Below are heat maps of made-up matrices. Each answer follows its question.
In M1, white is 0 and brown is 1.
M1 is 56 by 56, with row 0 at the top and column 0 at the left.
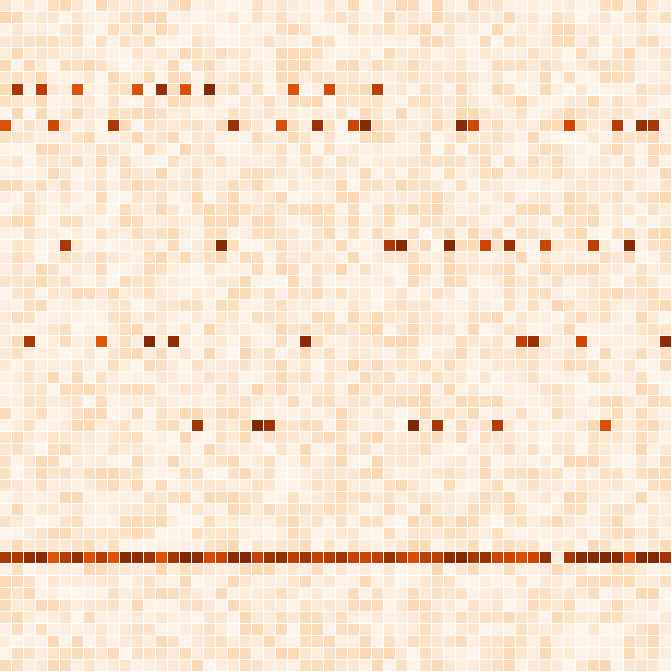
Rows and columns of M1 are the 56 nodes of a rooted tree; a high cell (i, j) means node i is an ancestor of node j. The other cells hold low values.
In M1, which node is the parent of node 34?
35
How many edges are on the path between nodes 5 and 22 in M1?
4
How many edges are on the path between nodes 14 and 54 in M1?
4
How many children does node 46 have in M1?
5
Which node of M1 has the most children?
10
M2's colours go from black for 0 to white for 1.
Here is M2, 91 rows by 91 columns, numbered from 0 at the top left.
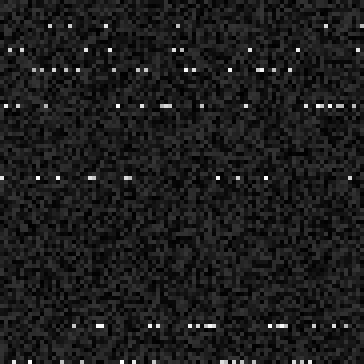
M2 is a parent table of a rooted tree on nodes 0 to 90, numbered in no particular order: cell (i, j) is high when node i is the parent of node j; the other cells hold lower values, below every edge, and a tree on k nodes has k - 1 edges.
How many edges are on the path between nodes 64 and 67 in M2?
4
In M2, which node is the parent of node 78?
81
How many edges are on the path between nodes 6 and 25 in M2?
2
